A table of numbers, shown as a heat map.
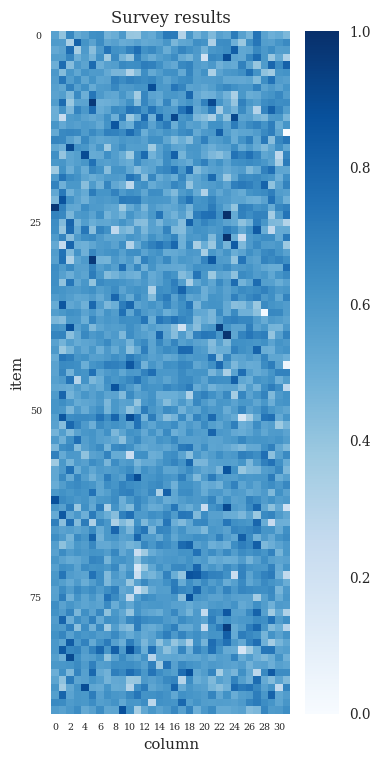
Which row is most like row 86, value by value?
0
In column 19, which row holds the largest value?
72
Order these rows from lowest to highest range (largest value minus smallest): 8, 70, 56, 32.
70, 32, 8, 56
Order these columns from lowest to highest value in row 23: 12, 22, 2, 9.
9, 12, 2, 22
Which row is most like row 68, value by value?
42
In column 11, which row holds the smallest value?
71
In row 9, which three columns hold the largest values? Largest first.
5, 21, 1
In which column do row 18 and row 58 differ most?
23
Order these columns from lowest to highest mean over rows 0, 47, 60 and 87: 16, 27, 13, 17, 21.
21, 17, 13, 27, 16
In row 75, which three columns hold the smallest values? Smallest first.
10, 27, 17
